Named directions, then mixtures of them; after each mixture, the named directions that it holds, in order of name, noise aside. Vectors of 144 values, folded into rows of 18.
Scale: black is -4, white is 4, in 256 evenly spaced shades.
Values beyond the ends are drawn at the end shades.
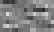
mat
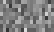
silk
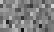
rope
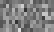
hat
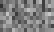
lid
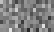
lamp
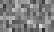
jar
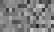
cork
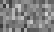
hat, jar, silk.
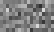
cork.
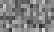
jar.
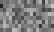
lid, rope.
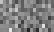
lamp.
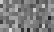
lamp, rope.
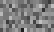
cork, rope, silk.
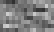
mat.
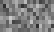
cork, jar.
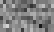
jar, mat, rope.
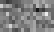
mat, rope.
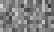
lid.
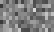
hat, lamp, lid.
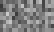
lid.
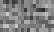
lamp, mat.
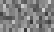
cork, jar, silk.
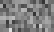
cork, jar.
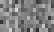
lamp.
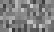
jar.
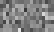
hat.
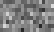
lid, mat, rope.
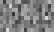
silk.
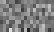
lamp, silk.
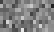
rope.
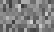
jar, silk.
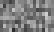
hat, jar, mat.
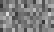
lid.
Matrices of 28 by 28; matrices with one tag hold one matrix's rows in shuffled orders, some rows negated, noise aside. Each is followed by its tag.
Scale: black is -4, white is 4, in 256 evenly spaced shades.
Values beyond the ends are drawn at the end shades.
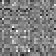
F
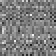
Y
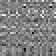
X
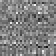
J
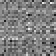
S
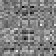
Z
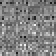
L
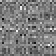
L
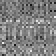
Y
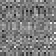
Y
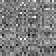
L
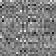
L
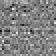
F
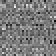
Y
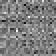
X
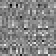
J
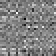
X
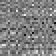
X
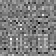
J
